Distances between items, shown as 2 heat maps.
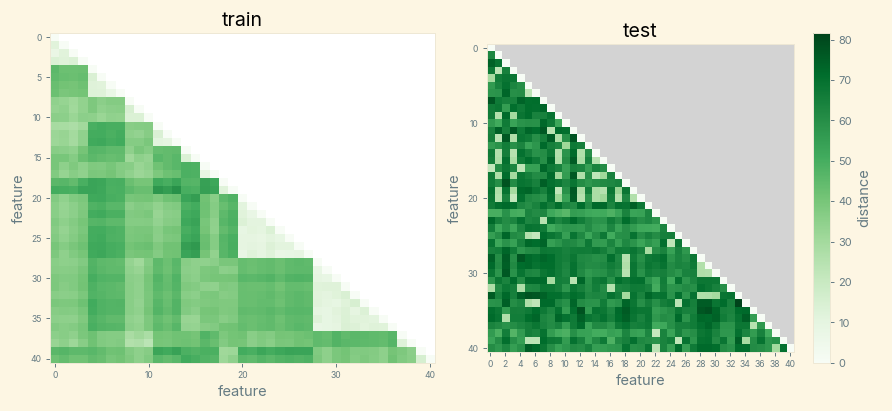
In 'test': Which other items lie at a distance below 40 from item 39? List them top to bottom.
5, 6, 25, 34
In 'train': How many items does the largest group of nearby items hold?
9
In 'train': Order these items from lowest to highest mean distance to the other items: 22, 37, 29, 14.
29, 22, 37, 14
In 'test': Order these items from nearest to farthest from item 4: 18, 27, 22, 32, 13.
32, 22, 27, 13, 18
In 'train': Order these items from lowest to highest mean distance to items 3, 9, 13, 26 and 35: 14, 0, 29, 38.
0, 29, 38, 14
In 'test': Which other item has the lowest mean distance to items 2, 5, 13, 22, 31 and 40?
38
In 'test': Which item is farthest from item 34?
33
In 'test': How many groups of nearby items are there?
12
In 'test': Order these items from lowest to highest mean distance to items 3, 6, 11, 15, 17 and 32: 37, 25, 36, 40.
25, 40, 37, 36
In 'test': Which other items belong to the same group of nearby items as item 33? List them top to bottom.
18, 28, 29, 30
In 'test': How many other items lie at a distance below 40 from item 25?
4
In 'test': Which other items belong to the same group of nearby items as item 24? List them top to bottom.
26
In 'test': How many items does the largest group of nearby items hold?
9
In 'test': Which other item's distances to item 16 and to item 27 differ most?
0
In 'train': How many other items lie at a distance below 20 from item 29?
8
